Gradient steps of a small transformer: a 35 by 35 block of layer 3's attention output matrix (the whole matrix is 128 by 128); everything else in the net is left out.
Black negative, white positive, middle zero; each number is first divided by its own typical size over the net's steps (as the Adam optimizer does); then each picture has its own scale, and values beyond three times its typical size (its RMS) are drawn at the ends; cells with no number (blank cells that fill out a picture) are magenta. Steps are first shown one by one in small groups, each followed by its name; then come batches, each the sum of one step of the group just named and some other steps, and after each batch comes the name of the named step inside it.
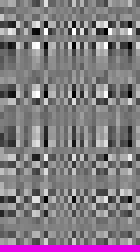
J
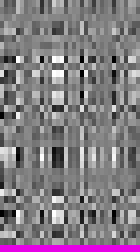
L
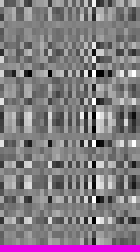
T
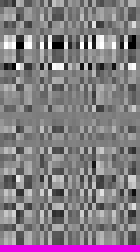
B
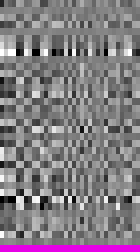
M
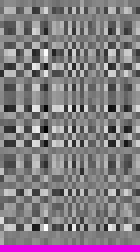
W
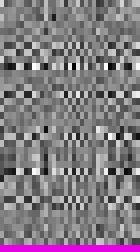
W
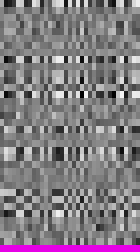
L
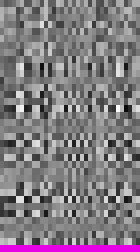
J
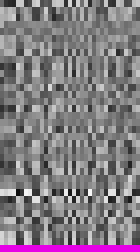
B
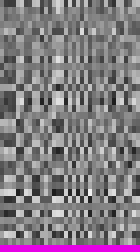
L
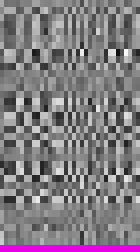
W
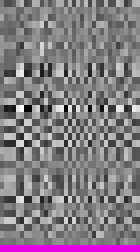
M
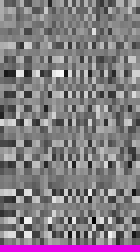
L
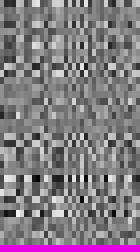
L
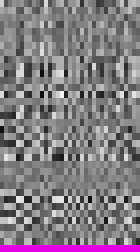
L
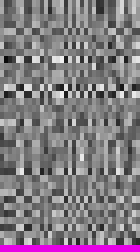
L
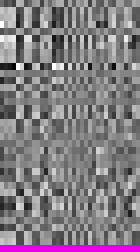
B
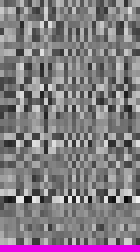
M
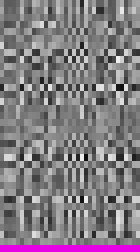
M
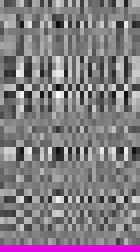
L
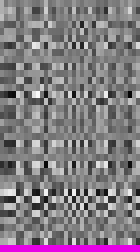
J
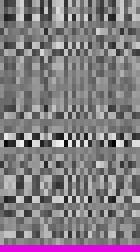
W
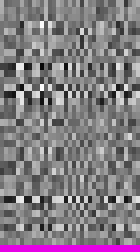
M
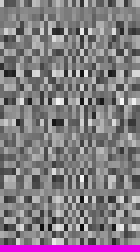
T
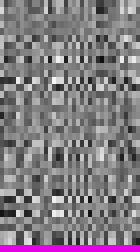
L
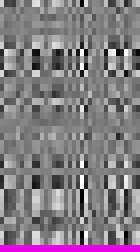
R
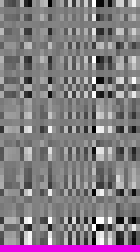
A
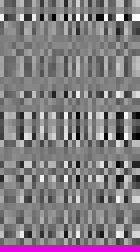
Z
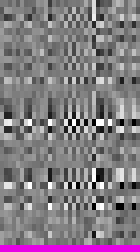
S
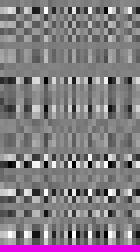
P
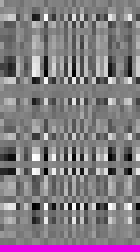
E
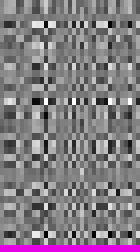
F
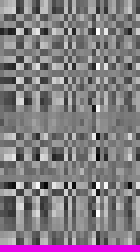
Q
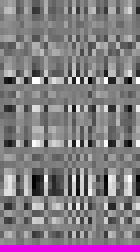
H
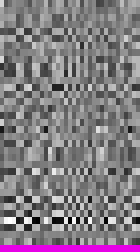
E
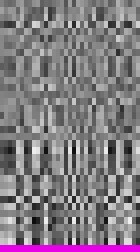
E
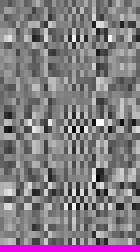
S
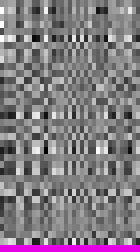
F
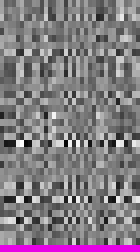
Z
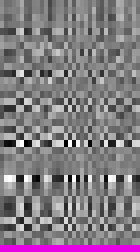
H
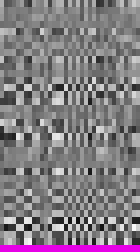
A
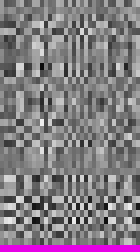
E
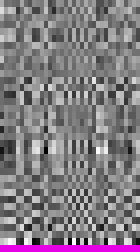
A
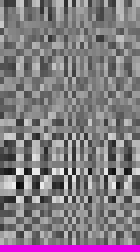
E
